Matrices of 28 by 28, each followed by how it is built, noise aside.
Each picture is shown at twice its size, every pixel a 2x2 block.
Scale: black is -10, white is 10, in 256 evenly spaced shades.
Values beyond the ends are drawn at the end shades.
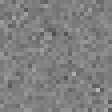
block diagonal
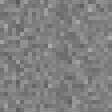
repeating rows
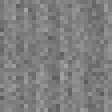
blocks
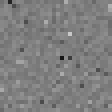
sparse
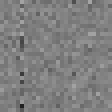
uneven columns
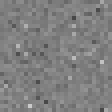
sparse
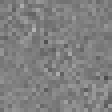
block diagonal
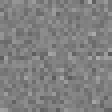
uneven rows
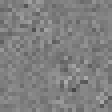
block diagonal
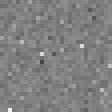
sparse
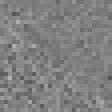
lower triangular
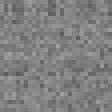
blocks
